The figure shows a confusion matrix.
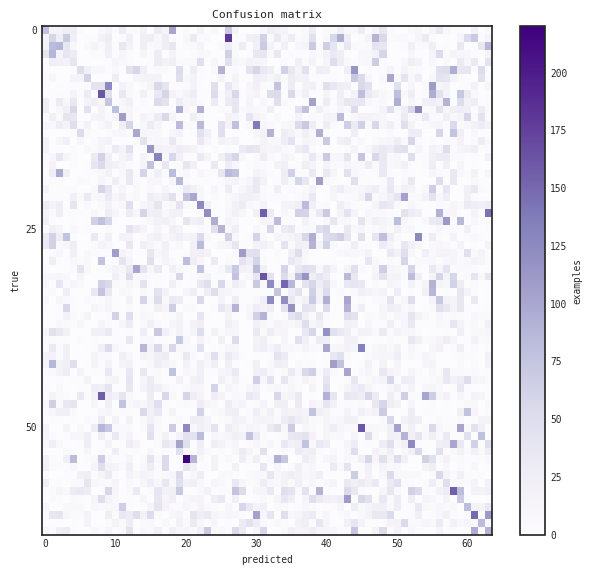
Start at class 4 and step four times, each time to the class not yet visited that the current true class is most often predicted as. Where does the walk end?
41
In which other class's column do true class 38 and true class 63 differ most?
40
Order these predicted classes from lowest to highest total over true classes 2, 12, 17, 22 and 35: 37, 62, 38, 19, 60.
60, 62, 19, 38, 37
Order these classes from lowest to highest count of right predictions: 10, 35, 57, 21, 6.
57, 6, 10, 21, 35
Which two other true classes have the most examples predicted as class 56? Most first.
23, 34
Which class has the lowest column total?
5
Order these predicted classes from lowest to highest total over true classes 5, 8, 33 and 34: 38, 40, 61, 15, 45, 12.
15, 61, 12, 45, 38, 40
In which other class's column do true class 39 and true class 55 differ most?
19
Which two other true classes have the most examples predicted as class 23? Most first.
63, 32
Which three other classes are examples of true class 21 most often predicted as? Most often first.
51, 20, 46
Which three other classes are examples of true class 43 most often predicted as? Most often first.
18, 38, 37
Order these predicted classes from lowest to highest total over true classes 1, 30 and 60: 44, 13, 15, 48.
15, 44, 13, 48
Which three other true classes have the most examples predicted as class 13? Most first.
30, 5, 61
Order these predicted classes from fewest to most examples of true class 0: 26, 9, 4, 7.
7, 9, 4, 26
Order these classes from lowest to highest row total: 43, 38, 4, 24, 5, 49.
49, 4, 43, 38, 24, 5
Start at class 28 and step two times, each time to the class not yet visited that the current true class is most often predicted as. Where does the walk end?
53
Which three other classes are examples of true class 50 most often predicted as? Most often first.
45, 20, 59
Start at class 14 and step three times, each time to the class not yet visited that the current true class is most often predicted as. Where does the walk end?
24
